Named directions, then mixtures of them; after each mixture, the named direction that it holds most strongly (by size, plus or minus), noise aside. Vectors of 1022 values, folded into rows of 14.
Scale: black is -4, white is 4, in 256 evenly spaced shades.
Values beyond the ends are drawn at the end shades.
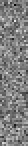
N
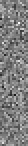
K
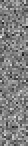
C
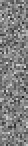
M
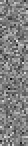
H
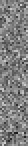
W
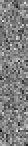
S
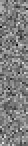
H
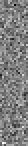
N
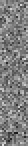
W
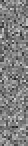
C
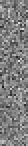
K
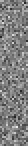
C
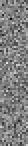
M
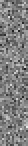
M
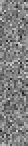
S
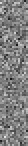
H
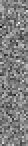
K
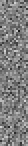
H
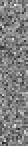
N
